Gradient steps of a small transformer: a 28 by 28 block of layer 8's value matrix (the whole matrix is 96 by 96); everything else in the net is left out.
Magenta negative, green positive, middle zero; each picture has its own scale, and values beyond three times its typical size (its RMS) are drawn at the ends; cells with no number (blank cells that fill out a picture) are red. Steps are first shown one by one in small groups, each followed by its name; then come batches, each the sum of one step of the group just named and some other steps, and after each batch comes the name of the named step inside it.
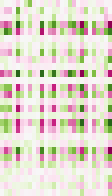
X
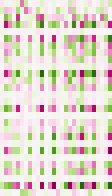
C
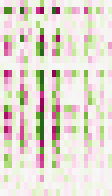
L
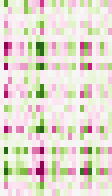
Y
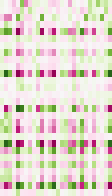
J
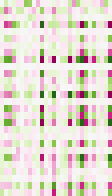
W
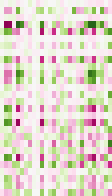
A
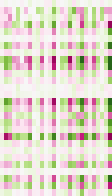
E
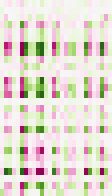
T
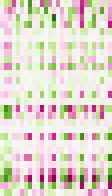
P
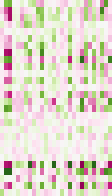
P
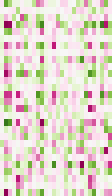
A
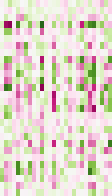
A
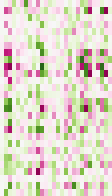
Y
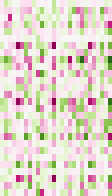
E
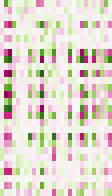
W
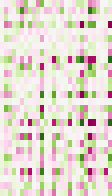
W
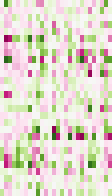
Y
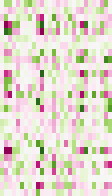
X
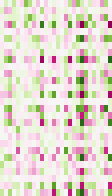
W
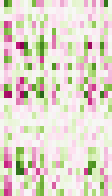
T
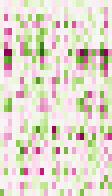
T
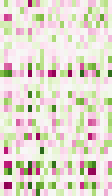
J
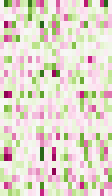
P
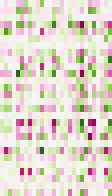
X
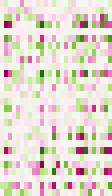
C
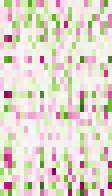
P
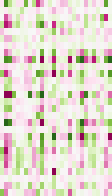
W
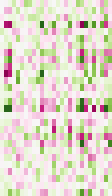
A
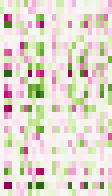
T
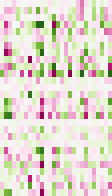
P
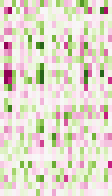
Y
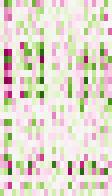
T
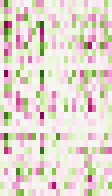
C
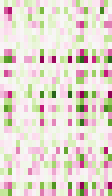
W
